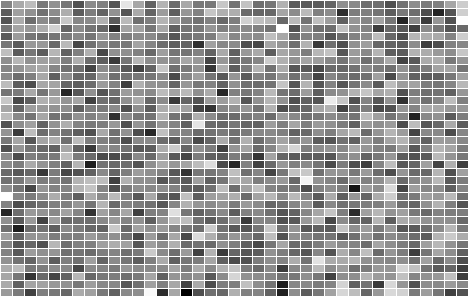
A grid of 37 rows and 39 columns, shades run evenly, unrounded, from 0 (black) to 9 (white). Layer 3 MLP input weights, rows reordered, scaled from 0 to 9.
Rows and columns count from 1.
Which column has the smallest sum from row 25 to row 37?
24
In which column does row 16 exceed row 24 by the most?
17
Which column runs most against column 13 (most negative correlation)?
14
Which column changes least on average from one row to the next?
13
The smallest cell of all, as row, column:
37, 16
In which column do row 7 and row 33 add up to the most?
27
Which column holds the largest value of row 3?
39
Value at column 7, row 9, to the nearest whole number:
4
